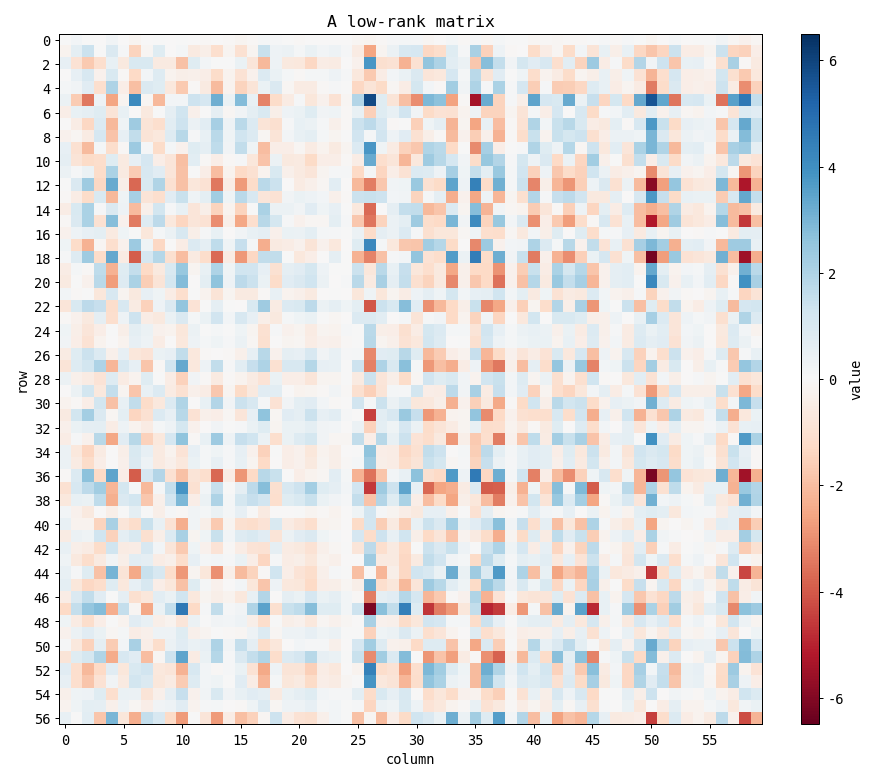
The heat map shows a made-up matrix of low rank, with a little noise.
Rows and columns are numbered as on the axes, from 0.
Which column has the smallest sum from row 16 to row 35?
37
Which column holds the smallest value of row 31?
26
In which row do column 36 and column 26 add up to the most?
5
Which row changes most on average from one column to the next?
47
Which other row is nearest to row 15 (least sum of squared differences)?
12
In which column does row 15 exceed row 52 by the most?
35
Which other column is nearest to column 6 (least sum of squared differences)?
40
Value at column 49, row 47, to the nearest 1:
-3
